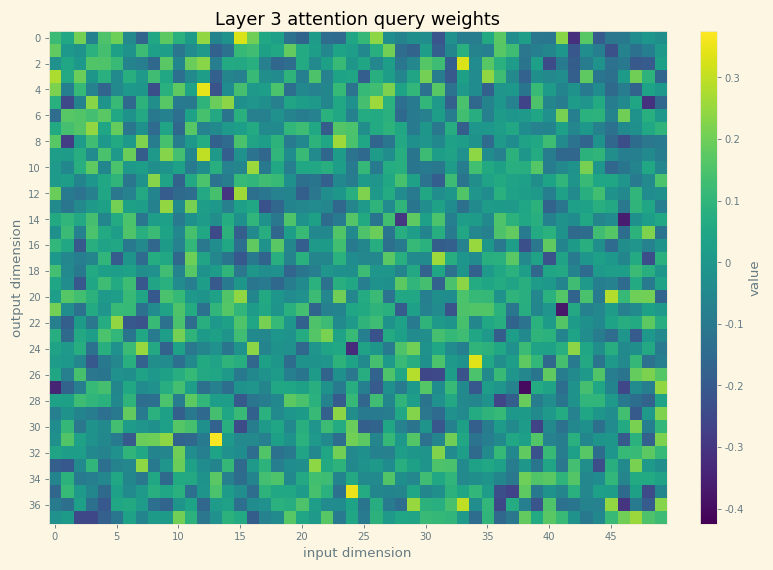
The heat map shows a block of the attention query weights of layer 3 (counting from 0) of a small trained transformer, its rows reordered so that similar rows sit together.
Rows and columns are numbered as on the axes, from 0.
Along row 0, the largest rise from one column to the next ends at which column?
43
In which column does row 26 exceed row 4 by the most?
47
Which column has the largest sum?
9
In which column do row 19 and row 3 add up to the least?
13
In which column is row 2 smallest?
40
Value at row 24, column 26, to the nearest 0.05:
0
